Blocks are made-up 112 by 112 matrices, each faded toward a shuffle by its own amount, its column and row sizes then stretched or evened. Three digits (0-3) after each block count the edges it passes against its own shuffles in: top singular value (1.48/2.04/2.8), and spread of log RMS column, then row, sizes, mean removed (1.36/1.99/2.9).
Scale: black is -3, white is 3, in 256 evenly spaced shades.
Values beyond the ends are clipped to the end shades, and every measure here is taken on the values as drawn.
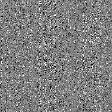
0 3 1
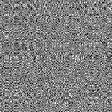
3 0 2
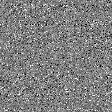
0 0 2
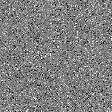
1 1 1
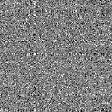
2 1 2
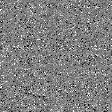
0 2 2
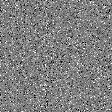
0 1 0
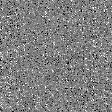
0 2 0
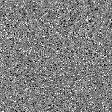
1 0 1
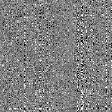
2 3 1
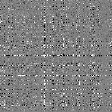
2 3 3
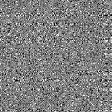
2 1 2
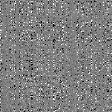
2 3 2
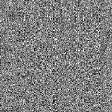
2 2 1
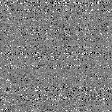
0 2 3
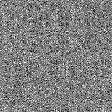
2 0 0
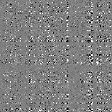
2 3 3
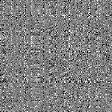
2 3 2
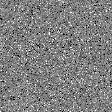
0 1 1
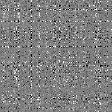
2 3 3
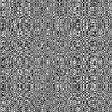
3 3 0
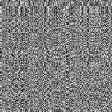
3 3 0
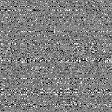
2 0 3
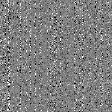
0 3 0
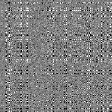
3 3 3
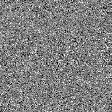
1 0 1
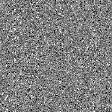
0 2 0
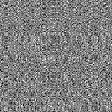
3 1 0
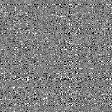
2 2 3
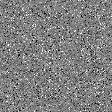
0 1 1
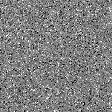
1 0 0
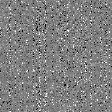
1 3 1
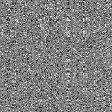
2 2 1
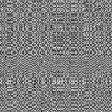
3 1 3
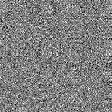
2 0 0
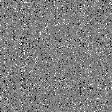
0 2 1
